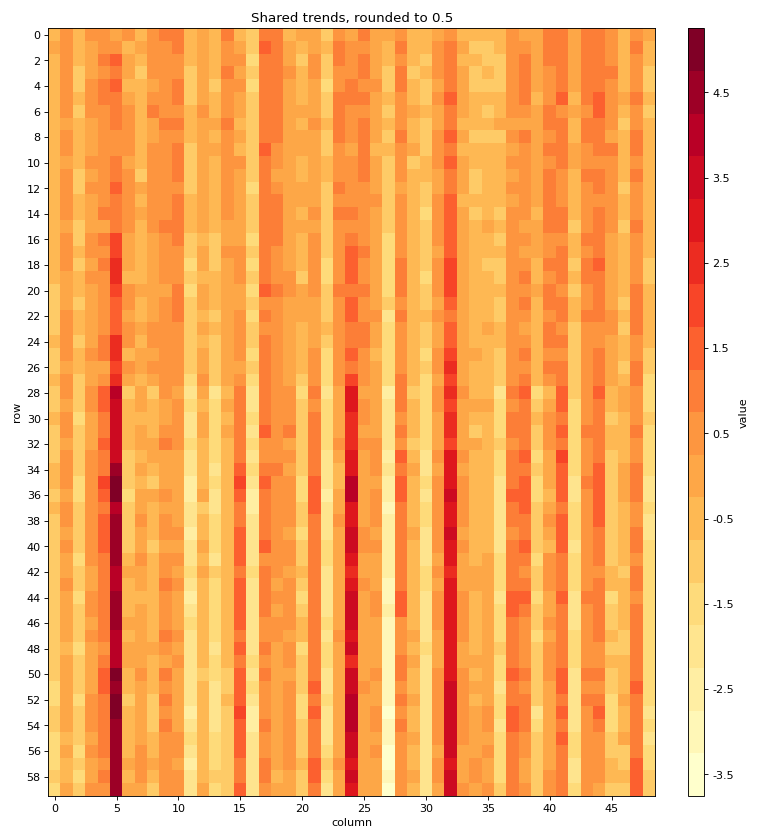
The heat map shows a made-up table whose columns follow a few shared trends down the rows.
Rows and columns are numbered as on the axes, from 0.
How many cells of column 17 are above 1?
6
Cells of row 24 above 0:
22
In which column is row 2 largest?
5
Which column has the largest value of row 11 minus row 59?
27
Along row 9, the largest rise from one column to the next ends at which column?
17
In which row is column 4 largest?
35
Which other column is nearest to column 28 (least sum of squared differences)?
38
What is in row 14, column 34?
-1
